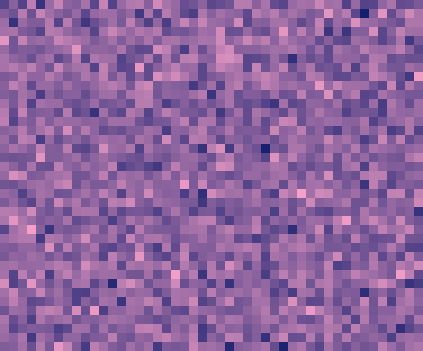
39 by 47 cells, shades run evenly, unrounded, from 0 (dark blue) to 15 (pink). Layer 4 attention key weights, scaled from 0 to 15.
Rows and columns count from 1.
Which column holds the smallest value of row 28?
18
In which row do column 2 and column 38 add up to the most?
25
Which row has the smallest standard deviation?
36
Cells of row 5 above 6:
42
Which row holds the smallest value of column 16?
2
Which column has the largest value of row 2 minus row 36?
46
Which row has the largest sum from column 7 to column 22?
30
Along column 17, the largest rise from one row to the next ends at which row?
10
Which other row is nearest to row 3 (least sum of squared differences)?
14
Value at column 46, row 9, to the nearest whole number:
3
